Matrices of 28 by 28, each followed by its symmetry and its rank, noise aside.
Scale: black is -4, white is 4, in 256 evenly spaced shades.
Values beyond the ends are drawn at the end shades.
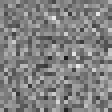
no symmetry, rank eight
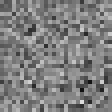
symmetric, rank seven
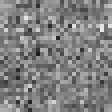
no symmetry, rank eight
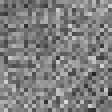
symmetric, rank six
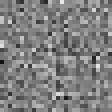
antisymmetric, rank eight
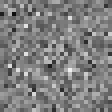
symmetric, rank eight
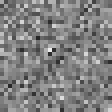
symmetric, rank eight
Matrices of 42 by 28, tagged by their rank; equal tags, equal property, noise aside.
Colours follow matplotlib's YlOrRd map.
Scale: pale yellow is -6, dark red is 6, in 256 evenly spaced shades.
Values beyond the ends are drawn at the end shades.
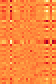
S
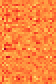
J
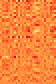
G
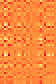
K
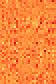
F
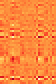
S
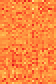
J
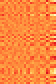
S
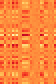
S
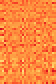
G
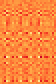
S
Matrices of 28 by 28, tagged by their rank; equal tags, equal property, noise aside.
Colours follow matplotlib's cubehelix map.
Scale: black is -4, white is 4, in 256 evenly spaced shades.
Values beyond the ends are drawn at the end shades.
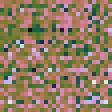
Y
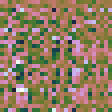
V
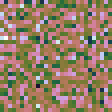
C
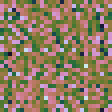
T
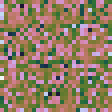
T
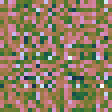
V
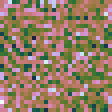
T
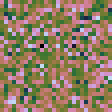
T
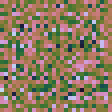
Y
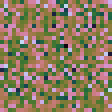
Y
